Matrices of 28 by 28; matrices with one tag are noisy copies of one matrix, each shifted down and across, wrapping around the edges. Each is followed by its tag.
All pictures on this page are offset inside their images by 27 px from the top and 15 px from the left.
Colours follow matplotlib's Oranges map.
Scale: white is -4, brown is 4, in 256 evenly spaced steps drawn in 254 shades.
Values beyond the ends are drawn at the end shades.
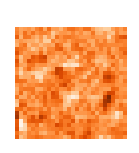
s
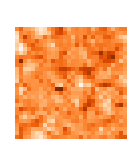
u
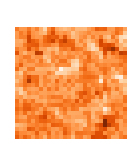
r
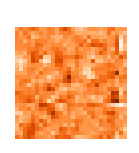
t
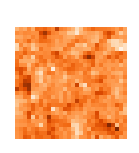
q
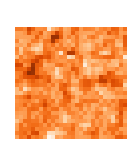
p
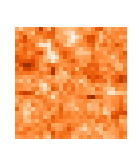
u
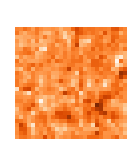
p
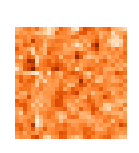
t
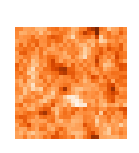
q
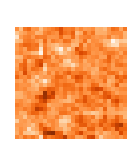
r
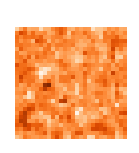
p
